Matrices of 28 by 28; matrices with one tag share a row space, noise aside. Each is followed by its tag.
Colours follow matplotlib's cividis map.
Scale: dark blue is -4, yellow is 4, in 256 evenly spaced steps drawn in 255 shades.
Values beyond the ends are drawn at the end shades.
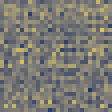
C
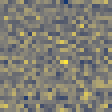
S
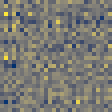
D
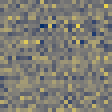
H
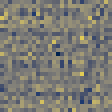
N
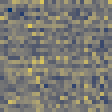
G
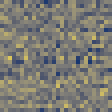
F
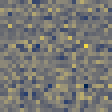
S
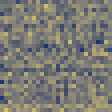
F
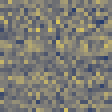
F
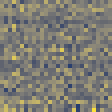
D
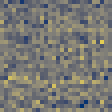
G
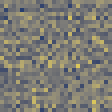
H
